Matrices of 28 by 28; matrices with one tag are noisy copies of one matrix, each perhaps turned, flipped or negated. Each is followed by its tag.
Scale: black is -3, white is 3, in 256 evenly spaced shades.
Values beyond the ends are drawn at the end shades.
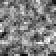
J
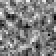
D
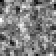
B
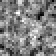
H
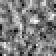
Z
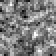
Z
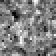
H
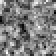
B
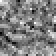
J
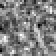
Z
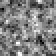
H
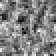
Z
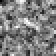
B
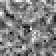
D
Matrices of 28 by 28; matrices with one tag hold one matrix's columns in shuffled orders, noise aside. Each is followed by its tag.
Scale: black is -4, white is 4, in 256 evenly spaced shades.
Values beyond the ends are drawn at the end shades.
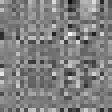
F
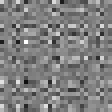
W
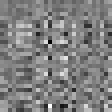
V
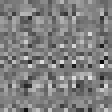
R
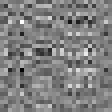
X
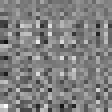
V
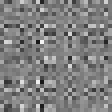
W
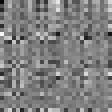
F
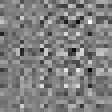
X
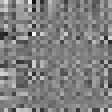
F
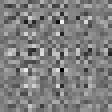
X
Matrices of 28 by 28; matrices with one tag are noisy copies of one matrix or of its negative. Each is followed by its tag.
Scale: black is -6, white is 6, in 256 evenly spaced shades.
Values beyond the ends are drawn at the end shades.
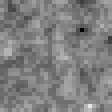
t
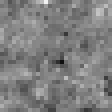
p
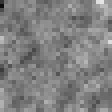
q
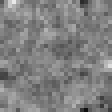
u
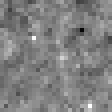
t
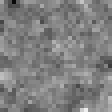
u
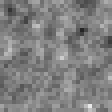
t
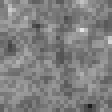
t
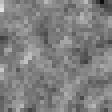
q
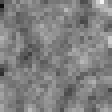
q
